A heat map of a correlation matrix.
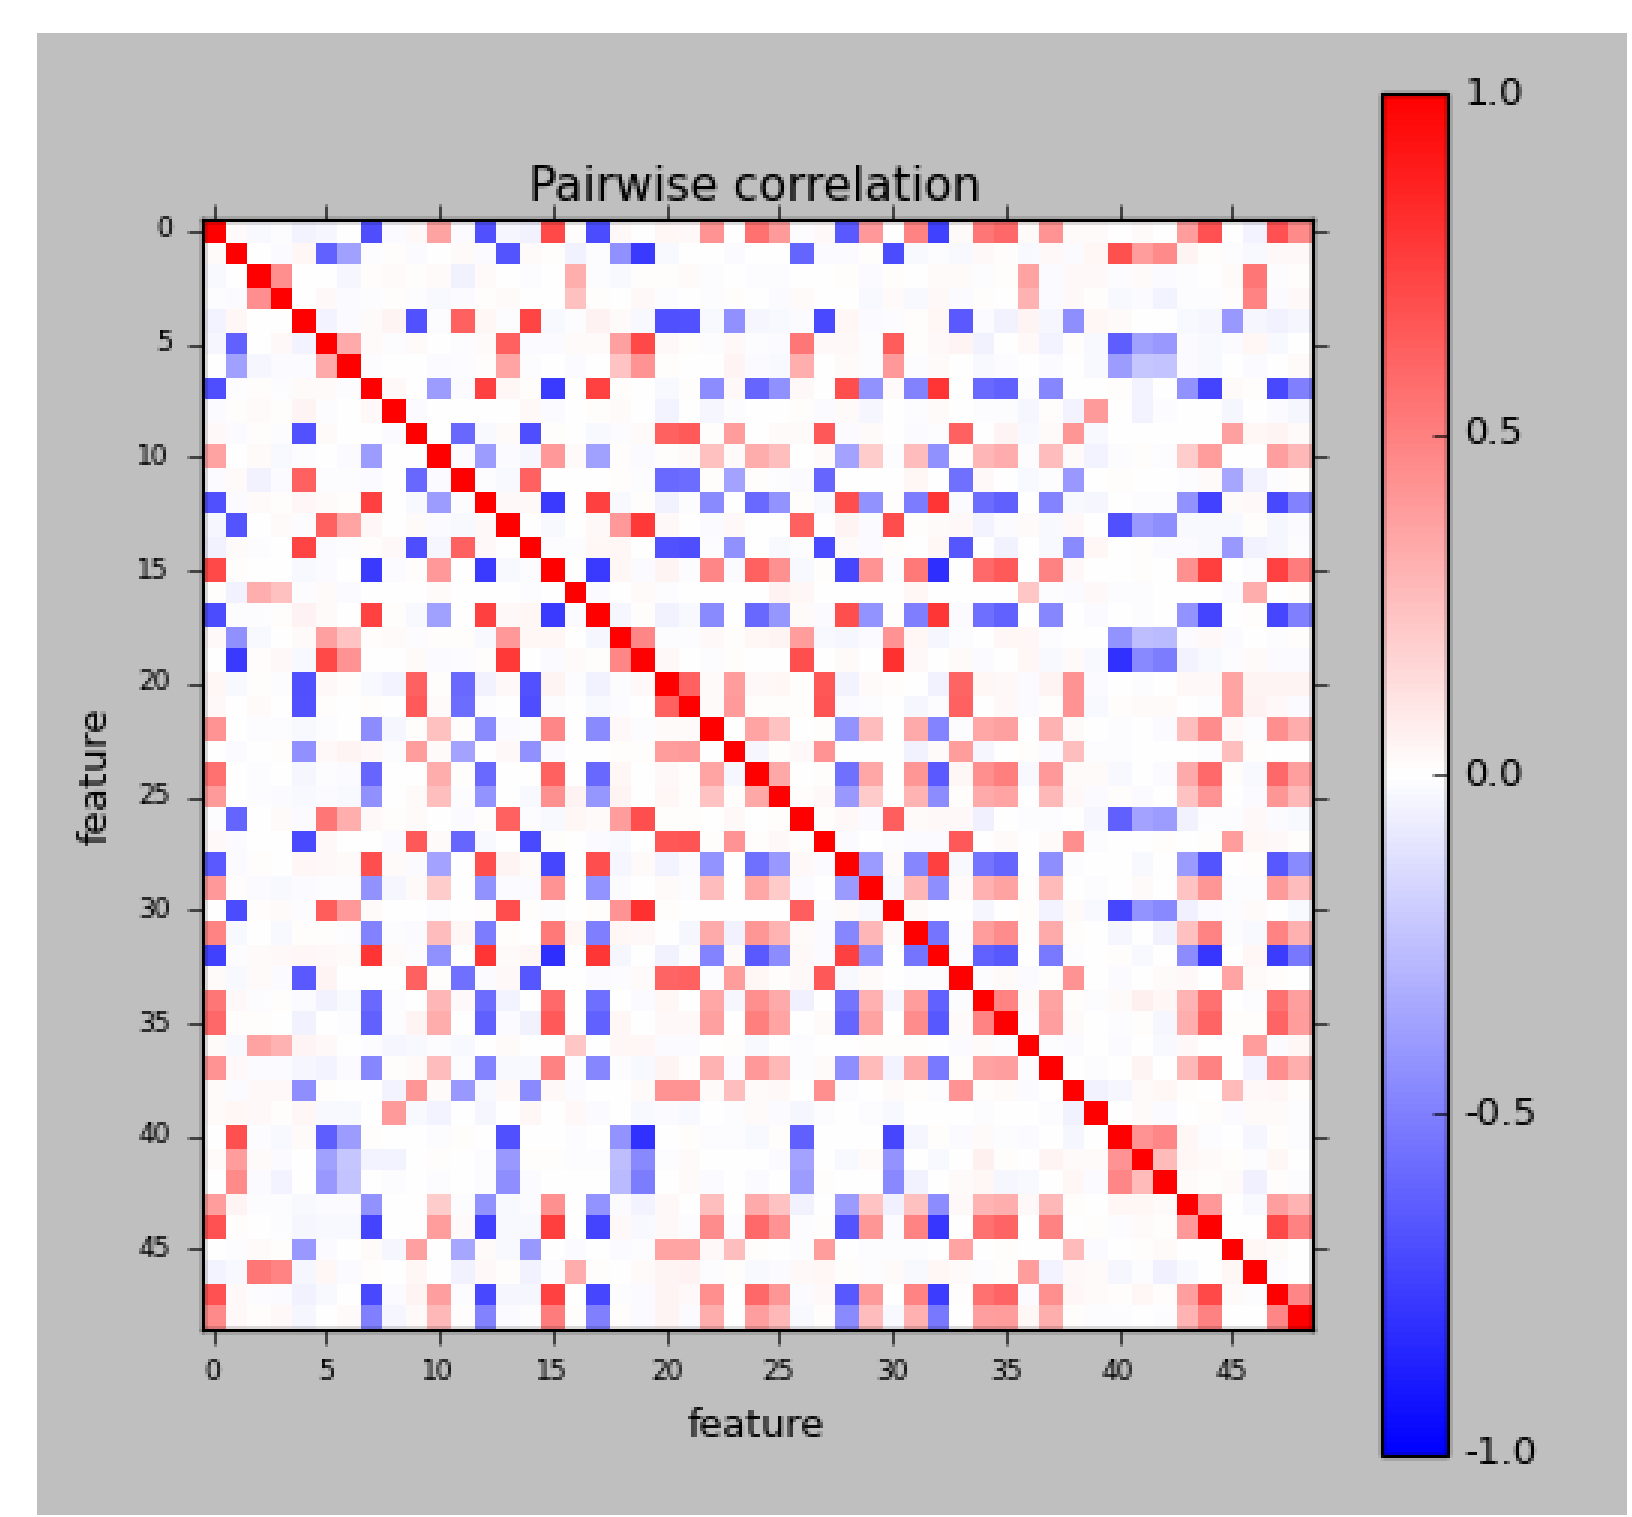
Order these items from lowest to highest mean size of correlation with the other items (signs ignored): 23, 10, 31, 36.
36, 23, 10, 31
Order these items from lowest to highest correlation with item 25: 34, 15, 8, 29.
8, 29, 34, 15
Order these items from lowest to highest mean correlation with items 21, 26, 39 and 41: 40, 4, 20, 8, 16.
4, 40, 16, 8, 20
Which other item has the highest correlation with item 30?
19
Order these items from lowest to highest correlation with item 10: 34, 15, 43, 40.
40, 43, 34, 15
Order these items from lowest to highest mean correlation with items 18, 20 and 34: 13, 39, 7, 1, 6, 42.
7, 1, 42, 39, 6, 13
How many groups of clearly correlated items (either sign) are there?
5
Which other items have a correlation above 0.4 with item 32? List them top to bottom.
7, 12, 17, 28
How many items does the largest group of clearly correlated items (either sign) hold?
20
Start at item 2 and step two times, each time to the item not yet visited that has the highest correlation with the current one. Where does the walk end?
3
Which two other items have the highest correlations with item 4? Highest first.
14, 11
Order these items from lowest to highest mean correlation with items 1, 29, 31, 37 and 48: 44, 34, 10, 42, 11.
11, 42, 10, 34, 44
